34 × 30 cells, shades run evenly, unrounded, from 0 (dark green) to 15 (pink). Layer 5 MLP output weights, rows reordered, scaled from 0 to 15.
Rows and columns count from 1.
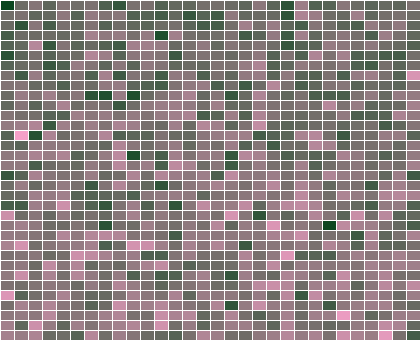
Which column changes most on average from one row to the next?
8
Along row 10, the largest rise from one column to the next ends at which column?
9
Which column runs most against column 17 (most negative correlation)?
19
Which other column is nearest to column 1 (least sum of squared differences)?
27
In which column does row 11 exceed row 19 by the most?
12
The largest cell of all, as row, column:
14, 2
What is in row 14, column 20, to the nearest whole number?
5
